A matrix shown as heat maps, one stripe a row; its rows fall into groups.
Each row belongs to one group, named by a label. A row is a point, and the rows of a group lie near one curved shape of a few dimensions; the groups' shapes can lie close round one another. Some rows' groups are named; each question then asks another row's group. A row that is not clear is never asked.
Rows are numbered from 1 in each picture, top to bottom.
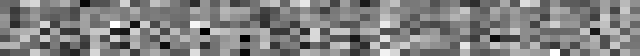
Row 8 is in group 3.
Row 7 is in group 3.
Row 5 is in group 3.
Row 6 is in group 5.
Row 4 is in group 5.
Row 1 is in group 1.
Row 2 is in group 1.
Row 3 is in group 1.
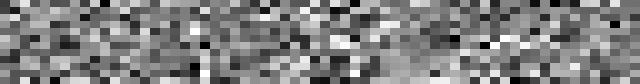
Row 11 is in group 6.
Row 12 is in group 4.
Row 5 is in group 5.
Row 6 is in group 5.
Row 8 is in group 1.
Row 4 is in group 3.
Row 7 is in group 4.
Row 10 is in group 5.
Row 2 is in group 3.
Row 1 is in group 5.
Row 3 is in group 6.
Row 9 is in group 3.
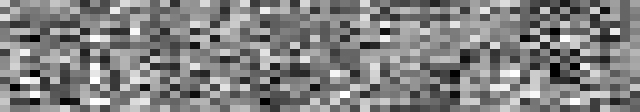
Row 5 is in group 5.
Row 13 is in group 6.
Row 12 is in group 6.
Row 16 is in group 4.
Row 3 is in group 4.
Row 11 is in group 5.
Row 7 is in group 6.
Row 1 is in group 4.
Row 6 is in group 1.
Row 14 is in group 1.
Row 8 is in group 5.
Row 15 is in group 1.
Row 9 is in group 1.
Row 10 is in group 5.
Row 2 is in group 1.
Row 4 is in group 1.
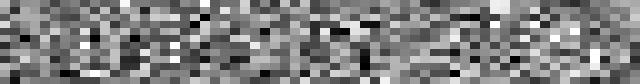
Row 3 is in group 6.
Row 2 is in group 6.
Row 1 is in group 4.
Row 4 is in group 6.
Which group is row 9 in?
4
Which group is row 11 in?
1
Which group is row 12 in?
1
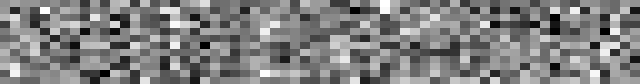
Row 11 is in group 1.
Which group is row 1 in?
5
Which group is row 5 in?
5
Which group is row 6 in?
4
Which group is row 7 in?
3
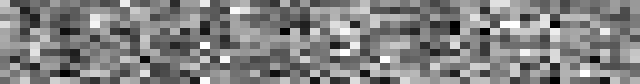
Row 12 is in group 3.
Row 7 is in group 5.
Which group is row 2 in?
4
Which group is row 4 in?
5
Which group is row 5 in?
4
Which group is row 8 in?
4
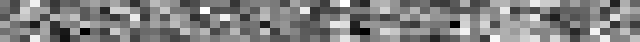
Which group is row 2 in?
4
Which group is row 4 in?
5
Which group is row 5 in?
3
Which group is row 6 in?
4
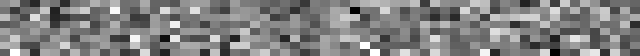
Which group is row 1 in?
1
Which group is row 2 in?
5
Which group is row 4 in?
4
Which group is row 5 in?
4
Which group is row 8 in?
1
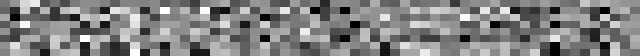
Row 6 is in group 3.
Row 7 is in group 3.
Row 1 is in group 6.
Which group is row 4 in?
5
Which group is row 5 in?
1
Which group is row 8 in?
5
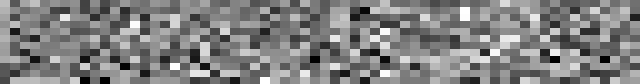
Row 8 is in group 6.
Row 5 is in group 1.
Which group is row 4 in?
3
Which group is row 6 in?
5
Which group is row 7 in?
4
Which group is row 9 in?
3
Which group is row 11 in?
1
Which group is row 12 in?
1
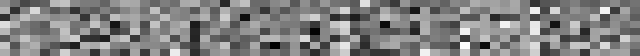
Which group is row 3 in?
5
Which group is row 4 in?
5
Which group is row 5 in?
5
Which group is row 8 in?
5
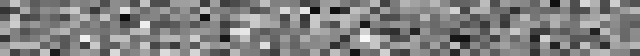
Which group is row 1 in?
1
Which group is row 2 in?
3
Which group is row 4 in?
6
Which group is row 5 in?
4
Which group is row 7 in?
5
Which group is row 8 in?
5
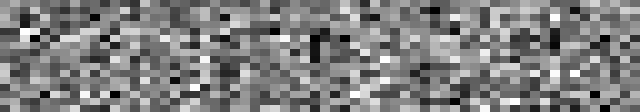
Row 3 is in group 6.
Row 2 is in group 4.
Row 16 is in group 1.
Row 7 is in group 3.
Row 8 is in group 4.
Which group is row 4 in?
4
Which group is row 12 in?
5
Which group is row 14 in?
3
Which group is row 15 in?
5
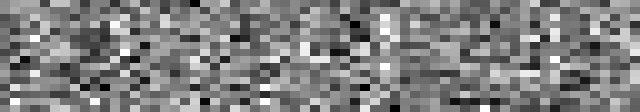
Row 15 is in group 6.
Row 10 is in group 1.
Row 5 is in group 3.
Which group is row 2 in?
6
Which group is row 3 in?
3
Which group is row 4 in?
5
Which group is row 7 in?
1
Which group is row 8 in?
3
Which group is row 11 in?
4
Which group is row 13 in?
1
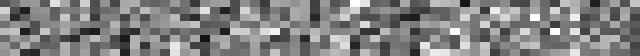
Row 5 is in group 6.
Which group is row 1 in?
3
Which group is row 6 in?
3
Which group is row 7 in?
5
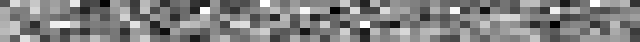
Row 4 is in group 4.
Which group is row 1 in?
1
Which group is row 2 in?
5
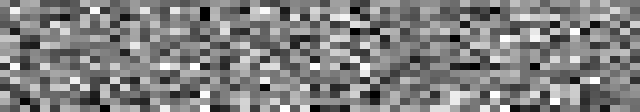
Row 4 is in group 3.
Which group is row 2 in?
6
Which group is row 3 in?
4
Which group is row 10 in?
6
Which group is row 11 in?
4
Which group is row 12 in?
1
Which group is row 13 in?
3
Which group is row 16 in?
4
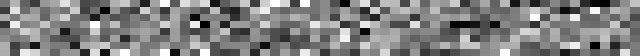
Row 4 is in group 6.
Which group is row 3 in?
5
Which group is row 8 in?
4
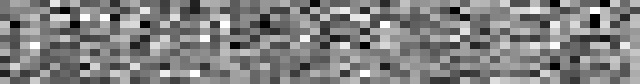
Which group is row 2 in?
1
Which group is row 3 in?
3
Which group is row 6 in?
1
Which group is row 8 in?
6
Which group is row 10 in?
3
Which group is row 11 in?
6
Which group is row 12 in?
4
